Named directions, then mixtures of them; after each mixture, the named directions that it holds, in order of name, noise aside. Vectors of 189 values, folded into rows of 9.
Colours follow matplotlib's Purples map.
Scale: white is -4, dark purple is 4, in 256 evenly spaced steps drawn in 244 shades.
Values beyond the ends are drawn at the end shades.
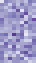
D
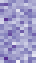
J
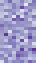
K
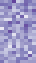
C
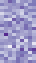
C, K.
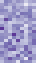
C, D, J.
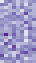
D, J, K.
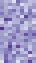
C, D, J.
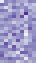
D, J.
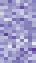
C, K.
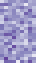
J, K.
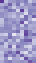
D.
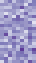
K.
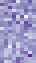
C, D.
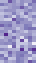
C, K.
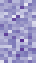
K.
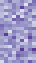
K.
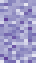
J, K.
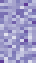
J, K.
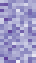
J.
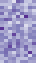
C.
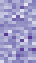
K.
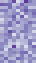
C, J.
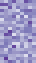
C, J.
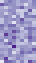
J, K.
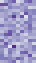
C, D, J.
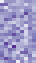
D, J.
